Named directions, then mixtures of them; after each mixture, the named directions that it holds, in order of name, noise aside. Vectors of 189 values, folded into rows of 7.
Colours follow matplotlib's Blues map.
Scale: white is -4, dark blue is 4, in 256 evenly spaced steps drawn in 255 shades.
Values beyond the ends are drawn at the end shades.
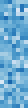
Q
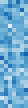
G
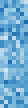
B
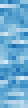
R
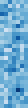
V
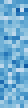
Q.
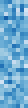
Q.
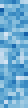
B, R.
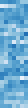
R.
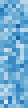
B, V.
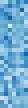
G.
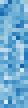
B, G, V.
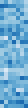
B, R.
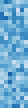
Q.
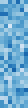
G, V.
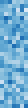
Q.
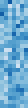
Q, V.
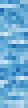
R.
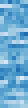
R.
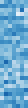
G, Q, R.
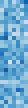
B.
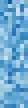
Q, V.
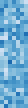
B.
